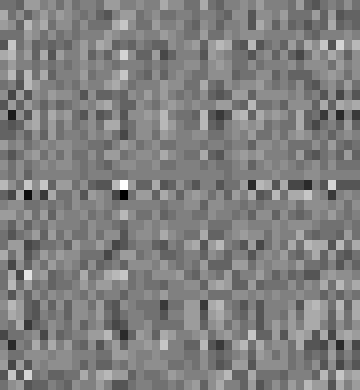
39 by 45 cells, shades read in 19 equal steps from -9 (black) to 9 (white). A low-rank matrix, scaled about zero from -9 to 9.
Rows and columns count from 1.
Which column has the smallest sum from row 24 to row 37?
4
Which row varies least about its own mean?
18
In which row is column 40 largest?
31
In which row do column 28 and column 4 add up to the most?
38
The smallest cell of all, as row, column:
20, 16
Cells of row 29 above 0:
18
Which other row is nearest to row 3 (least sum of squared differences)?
36
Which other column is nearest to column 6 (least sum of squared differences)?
42
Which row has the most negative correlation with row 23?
8
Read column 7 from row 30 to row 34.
1 -2 -1 1 1
